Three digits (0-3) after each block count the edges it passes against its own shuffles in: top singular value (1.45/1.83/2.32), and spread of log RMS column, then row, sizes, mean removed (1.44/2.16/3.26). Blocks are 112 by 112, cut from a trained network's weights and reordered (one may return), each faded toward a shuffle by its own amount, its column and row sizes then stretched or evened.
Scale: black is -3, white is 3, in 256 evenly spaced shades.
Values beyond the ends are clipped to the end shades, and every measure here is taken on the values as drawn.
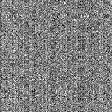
3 0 1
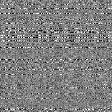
3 0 3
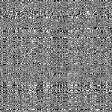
3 0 3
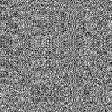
3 0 0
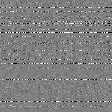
2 0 3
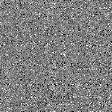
0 2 2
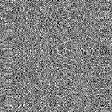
3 1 1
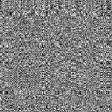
3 2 2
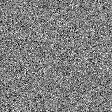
0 0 0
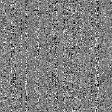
1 3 1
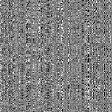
3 3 1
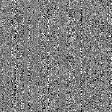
1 3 0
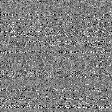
1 0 3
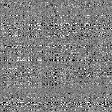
2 1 3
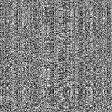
3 1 1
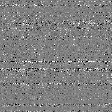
1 1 3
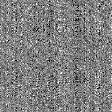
2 2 1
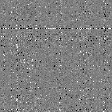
2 2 2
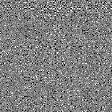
2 1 2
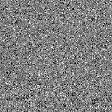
2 1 1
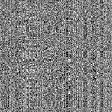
3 2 0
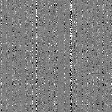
2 3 1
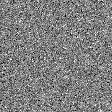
0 0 0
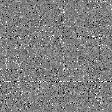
1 1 2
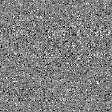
1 1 2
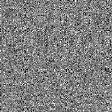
2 2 1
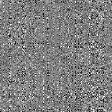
2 3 2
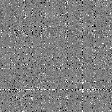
1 2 2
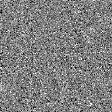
1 1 1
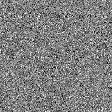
1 0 1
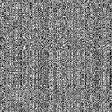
3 2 1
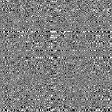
3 2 3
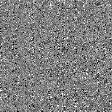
0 2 1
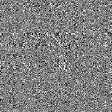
2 2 2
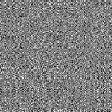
3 2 2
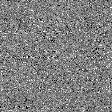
0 0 2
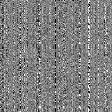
3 3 0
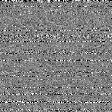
2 0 3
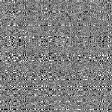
3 2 3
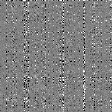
2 3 2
